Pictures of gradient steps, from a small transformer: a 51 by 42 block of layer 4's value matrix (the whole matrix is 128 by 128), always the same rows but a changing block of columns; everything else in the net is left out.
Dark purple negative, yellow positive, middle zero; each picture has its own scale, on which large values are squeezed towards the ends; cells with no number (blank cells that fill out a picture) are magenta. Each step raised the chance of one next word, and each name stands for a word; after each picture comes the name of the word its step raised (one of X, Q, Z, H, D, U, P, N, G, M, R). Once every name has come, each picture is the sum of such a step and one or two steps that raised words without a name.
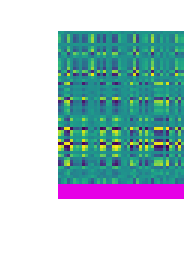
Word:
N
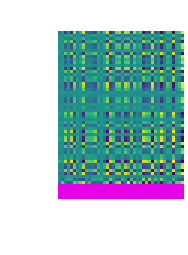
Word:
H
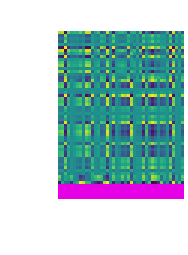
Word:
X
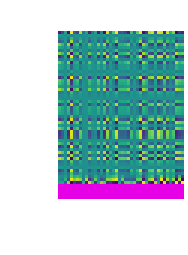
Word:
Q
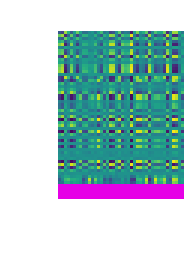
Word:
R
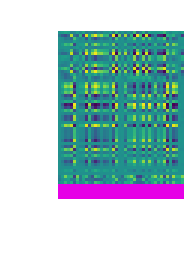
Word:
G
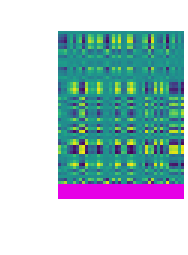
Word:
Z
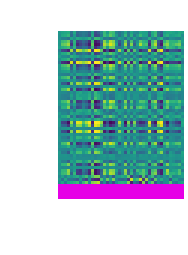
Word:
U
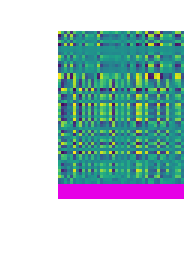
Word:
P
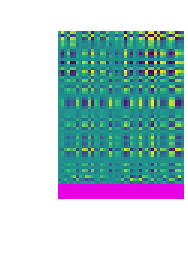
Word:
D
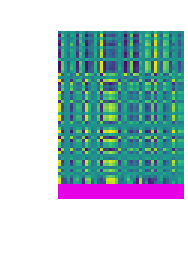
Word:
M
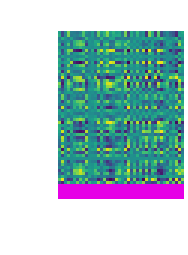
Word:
U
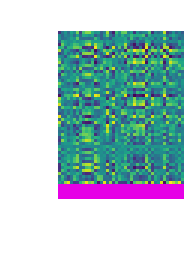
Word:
X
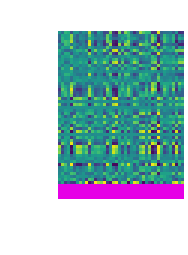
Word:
Z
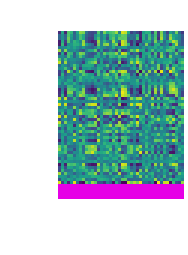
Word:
Z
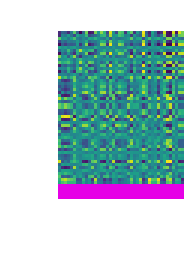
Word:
R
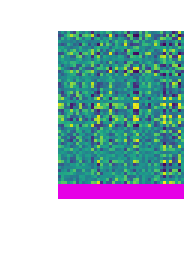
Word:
G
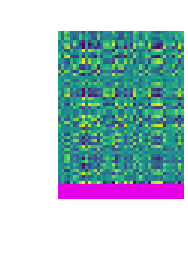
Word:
X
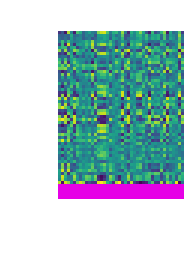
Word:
X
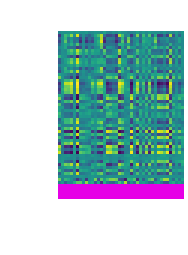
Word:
Z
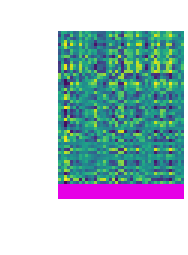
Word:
M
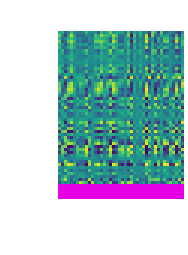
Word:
Z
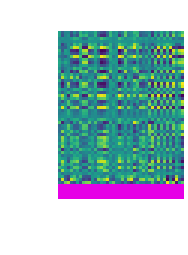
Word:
X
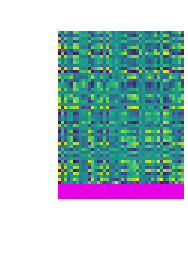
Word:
H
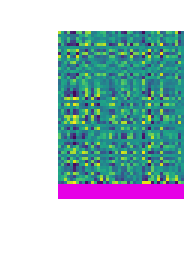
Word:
Q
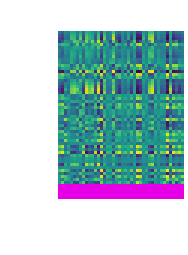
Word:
Z
